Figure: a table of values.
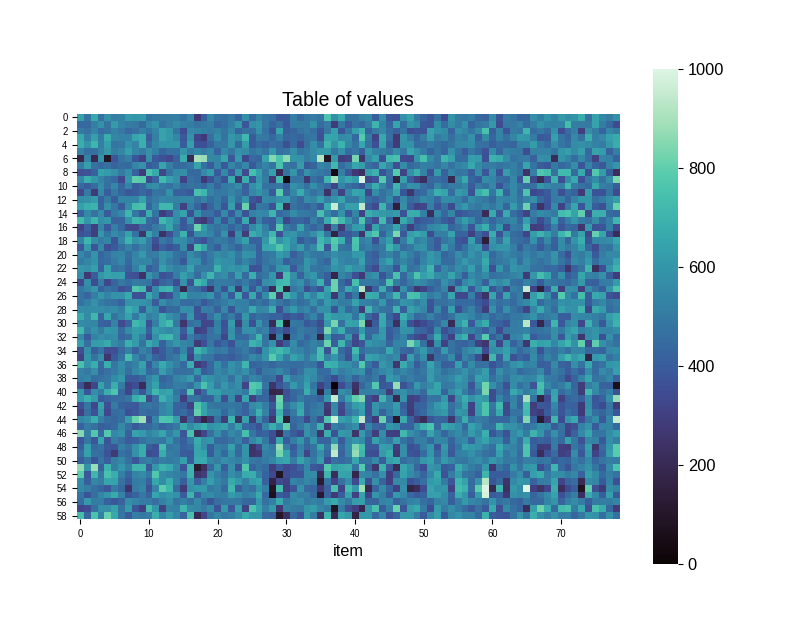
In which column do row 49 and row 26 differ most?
37
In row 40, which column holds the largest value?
59
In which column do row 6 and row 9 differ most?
30
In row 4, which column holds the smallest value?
46
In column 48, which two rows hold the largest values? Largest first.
33, 26
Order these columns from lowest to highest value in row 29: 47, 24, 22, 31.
31, 22, 24, 47
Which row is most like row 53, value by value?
55
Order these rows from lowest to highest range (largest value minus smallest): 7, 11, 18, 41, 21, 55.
21, 7, 11, 18, 41, 55
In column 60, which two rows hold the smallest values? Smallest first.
54, 51
